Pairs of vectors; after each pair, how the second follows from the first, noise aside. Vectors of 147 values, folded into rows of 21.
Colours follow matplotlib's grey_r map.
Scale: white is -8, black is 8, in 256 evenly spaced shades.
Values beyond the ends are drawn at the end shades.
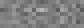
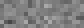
wrapped around, negated.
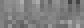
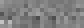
wrapped around, negated.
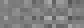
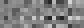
negated, scaled up.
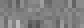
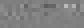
reversed, partly zeroed.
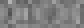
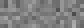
wrapped around, negated.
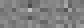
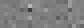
negated, partly zeroed.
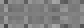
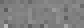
negated, partly zeroed.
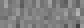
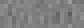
wrapped around, shrunk.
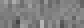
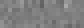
reversed, negated, shrunk.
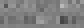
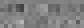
reversed.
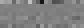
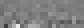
wrapped around, negated.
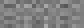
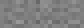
reversed, negated, shrunk.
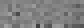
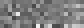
negated, scaled up.
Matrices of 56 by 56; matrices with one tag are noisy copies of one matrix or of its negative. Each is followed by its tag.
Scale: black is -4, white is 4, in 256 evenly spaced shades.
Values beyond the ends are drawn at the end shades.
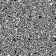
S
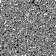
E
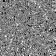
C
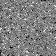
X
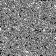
X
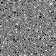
S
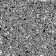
X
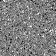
C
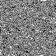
X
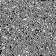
X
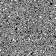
S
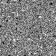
S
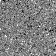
C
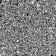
E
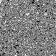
E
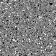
S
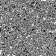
X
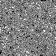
X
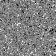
C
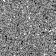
C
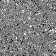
C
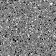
S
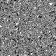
S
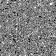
S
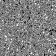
C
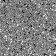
C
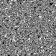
S
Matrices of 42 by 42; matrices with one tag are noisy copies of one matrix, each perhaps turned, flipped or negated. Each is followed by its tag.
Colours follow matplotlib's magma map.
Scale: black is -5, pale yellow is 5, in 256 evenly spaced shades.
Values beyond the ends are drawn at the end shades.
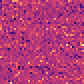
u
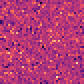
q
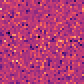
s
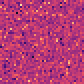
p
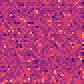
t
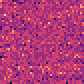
u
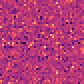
s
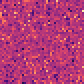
u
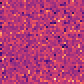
t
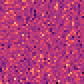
u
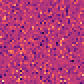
p
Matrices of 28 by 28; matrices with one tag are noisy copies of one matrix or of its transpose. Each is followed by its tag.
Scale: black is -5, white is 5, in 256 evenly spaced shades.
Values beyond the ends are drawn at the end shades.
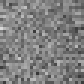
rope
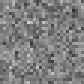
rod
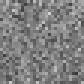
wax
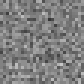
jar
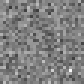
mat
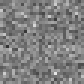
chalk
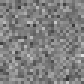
rod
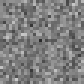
chalk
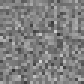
jar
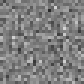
jar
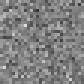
mat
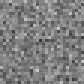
chalk
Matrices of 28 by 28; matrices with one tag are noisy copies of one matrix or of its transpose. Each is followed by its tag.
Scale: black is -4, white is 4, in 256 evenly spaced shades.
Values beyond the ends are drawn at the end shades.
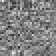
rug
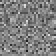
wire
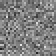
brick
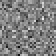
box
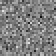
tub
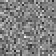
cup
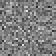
tub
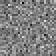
brick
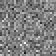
brick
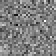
brick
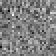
rug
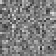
rug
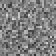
box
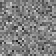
tub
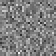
tub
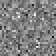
box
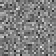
cup
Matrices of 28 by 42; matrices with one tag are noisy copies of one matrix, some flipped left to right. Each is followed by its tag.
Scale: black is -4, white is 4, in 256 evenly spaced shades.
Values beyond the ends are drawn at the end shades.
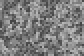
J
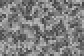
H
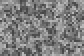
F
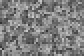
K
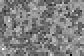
J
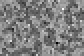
F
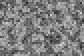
K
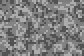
K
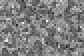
F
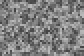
K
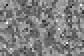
F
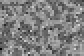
H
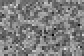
H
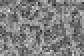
H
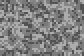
K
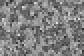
H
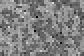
J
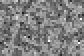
H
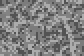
H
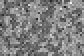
J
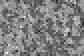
J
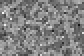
H
